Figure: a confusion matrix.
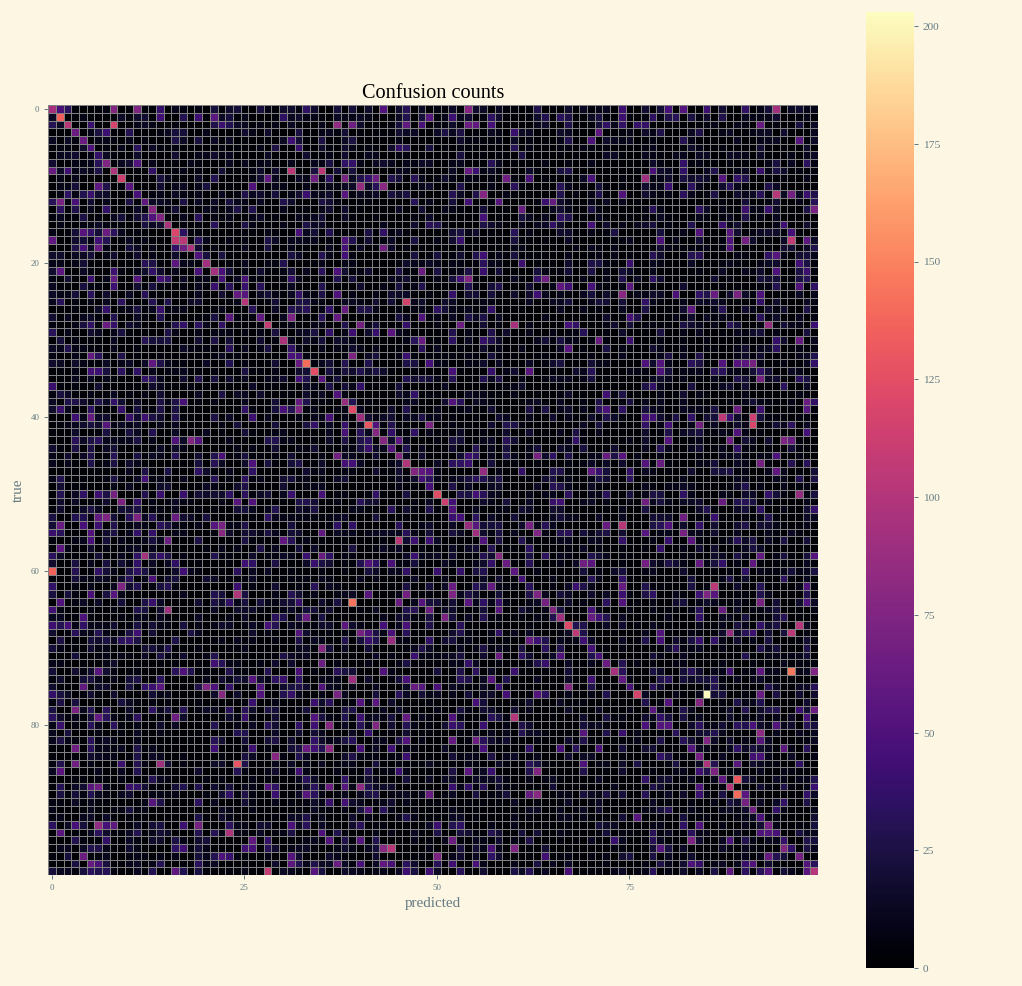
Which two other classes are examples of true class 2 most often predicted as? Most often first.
8, 37
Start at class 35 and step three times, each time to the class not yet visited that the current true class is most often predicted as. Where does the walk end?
85
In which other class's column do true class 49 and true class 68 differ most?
96
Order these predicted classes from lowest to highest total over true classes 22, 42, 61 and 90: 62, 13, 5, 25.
62, 5, 25, 13
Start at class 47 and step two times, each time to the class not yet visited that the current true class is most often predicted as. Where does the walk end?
45
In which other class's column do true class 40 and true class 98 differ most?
87
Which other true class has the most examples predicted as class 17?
18
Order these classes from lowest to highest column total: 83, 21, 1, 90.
83, 21, 90, 1
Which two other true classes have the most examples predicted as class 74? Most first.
54, 24
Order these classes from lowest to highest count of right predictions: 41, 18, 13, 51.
13, 18, 51, 41
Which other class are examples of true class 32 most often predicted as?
39
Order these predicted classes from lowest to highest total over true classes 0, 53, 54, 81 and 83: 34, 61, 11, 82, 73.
73, 61, 34, 82, 11
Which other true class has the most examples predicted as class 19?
93
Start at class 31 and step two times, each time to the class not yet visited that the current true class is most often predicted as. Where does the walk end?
97
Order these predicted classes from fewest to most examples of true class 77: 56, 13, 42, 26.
13, 56, 26, 42
